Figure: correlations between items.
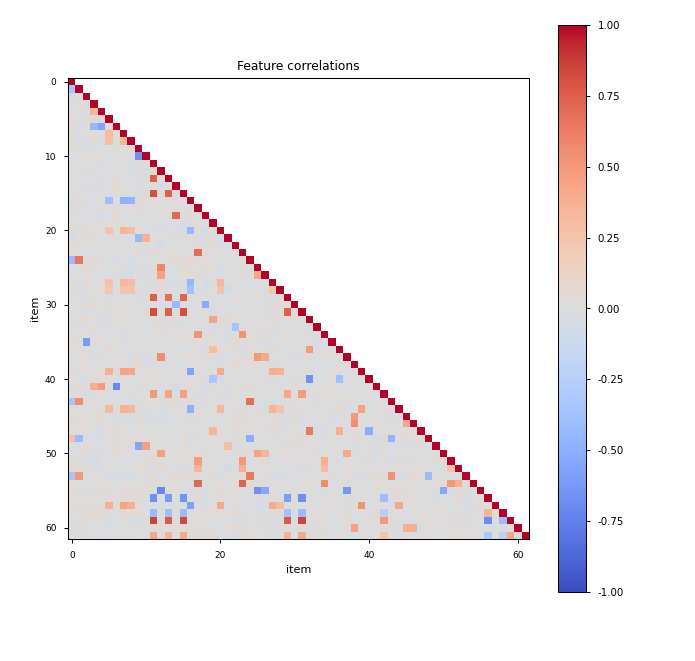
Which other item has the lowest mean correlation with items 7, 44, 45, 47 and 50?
16
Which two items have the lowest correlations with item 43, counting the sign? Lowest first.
48, 0
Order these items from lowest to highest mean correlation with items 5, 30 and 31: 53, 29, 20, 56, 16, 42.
56, 16, 53, 20, 42, 29
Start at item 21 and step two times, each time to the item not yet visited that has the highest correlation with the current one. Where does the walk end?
49
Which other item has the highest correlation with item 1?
24
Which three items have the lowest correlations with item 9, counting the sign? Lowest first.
10, 49, 21
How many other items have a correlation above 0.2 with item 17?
5
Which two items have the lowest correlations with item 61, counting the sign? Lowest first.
56, 58
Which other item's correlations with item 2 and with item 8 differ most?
35
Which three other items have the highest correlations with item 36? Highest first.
32, 47, 19
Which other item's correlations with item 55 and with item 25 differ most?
12
